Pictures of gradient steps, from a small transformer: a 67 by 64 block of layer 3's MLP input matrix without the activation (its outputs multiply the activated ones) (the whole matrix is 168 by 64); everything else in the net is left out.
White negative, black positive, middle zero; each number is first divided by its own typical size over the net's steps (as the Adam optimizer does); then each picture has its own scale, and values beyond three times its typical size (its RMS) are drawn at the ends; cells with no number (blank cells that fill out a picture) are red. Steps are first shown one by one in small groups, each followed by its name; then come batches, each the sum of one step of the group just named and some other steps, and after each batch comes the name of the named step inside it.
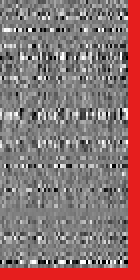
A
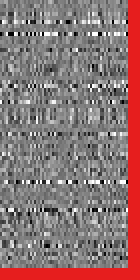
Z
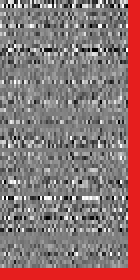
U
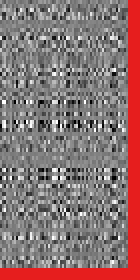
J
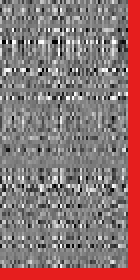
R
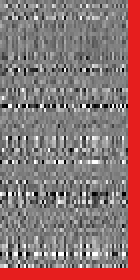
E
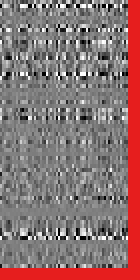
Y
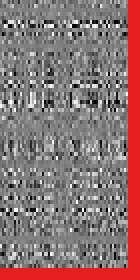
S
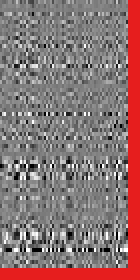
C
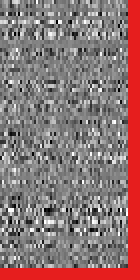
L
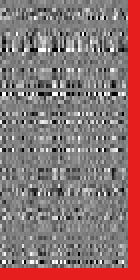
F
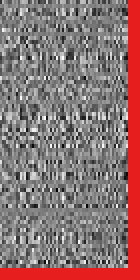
A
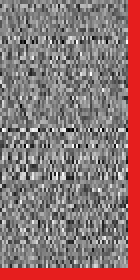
Y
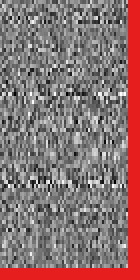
F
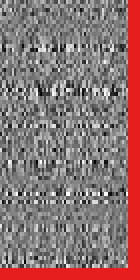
F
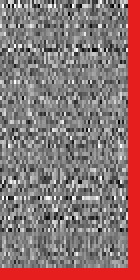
U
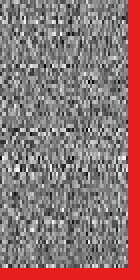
L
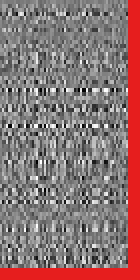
A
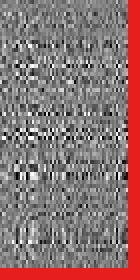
C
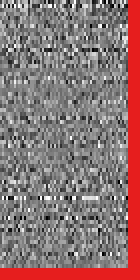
U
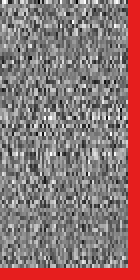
A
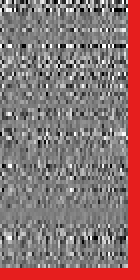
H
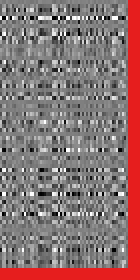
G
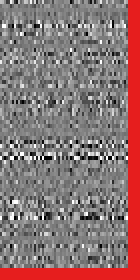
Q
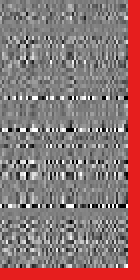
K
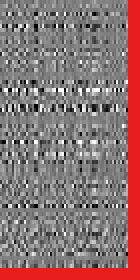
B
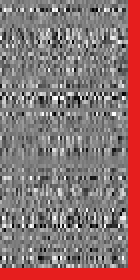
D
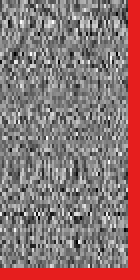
G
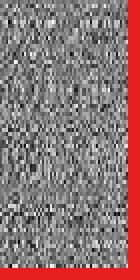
K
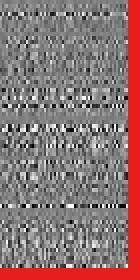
K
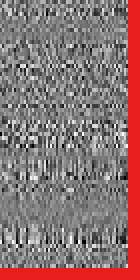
H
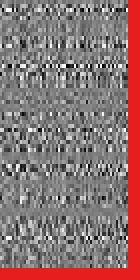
H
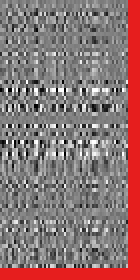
B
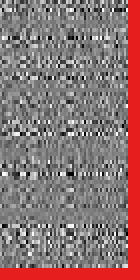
H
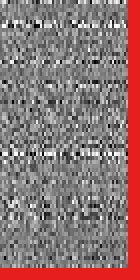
Q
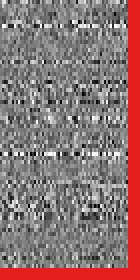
Q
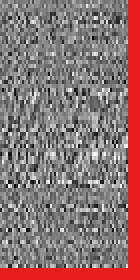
K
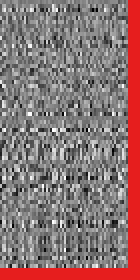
D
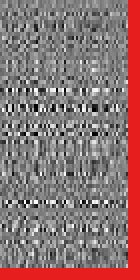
B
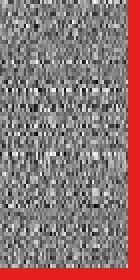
B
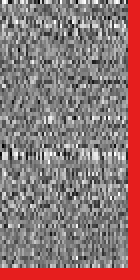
G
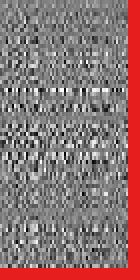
B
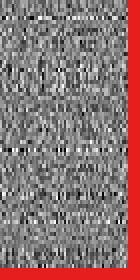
G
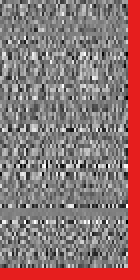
K
